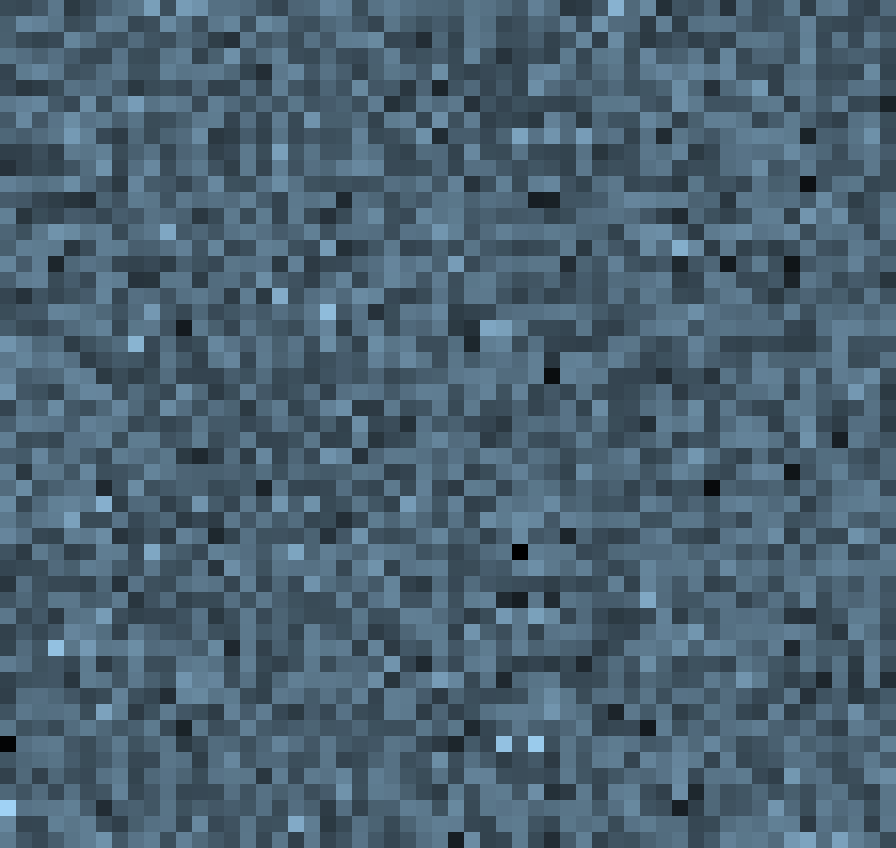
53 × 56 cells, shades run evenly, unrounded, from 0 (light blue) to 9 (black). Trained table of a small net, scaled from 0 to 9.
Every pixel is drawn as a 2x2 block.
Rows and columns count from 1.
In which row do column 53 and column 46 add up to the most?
17
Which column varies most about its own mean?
1
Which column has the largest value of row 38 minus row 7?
9
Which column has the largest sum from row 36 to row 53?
38
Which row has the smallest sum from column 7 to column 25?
35
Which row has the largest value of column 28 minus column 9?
22
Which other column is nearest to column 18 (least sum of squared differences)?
46
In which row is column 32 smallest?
47
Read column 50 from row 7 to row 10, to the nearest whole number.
6 4 4 3
